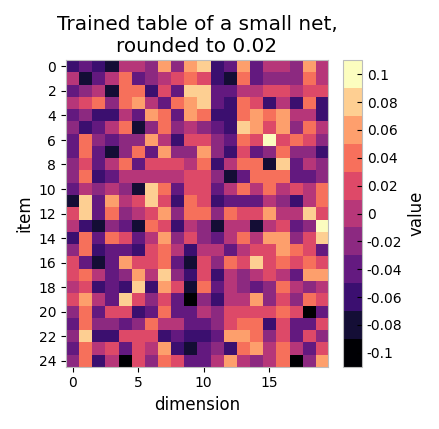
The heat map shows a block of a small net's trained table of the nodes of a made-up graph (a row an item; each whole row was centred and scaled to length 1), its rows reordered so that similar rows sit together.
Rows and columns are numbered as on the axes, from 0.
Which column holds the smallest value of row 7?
3
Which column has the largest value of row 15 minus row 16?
1
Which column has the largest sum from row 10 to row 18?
7
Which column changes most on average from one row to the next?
5
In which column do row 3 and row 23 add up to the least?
12
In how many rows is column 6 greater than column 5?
13
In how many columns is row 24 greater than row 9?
9
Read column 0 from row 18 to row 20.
0 0.02 -0.02
